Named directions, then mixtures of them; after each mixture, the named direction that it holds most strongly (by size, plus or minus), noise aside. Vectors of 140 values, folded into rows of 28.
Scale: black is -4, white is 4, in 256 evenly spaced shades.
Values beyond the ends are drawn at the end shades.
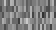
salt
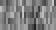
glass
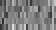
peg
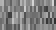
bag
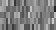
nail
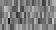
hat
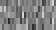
glass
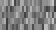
nail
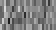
hat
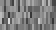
hat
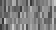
peg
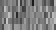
bag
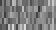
peg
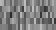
bag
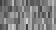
peg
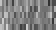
peg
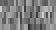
glass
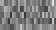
hat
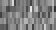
salt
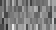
peg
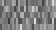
hat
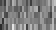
peg
